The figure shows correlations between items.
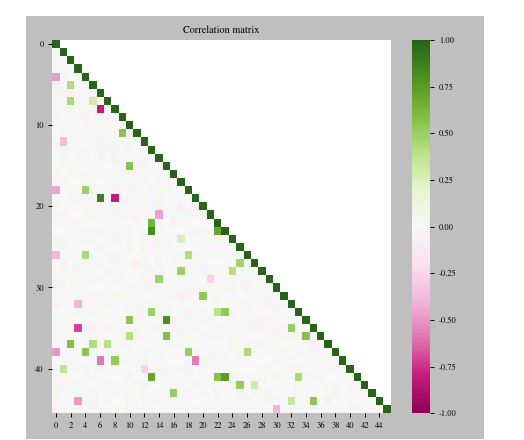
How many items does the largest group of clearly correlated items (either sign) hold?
5
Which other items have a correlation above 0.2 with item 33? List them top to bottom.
13, 22, 23, 41
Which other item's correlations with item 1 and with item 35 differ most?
3
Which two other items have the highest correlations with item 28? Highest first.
17, 24
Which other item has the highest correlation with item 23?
13
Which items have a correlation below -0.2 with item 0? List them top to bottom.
4, 18, 26, 38
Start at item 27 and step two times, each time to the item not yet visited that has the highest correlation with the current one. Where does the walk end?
42
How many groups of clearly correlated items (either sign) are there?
14
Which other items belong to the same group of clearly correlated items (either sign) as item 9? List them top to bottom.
11
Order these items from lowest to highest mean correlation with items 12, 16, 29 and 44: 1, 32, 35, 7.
1, 7, 32, 35
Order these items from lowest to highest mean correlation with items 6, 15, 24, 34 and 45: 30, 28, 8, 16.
8, 30, 16, 28
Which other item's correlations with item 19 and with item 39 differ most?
6
